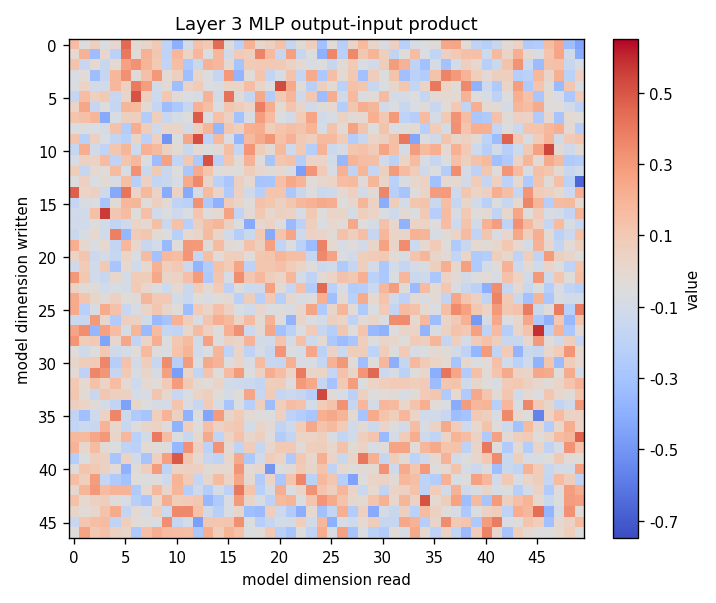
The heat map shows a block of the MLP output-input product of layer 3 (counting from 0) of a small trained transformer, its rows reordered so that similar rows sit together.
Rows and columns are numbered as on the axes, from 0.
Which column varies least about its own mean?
1
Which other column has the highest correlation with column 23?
37
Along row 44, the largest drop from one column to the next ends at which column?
46
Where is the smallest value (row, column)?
13, 49
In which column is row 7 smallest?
3
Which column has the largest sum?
36
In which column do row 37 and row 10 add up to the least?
40
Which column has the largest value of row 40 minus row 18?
16
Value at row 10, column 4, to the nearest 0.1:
0.1
